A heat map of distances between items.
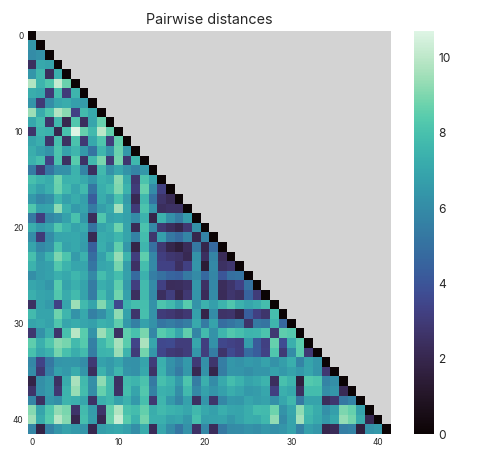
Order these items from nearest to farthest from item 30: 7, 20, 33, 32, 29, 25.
25, 29, 20, 33, 7, 32
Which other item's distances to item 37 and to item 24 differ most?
10
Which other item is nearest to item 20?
24
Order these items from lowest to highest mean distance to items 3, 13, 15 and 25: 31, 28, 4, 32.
4, 28, 31, 32
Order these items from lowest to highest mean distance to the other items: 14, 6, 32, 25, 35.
14, 35, 25, 32, 6
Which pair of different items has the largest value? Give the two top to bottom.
5, 10
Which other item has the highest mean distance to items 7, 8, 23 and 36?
13
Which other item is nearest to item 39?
40
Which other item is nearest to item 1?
41
